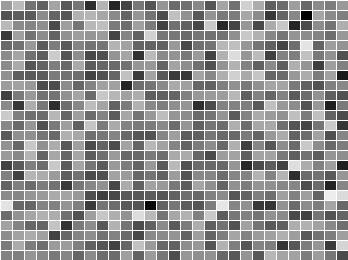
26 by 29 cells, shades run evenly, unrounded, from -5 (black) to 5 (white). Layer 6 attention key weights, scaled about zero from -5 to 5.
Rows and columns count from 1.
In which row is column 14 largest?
12
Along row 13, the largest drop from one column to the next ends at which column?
29
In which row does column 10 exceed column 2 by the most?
18
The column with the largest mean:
20
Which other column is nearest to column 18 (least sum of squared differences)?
4
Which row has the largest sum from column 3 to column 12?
22
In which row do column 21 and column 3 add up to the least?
17
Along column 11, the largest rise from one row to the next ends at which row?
10
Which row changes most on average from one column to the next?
6
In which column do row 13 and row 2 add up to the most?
8
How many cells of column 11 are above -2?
24
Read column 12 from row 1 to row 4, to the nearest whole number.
0 1 1 -1
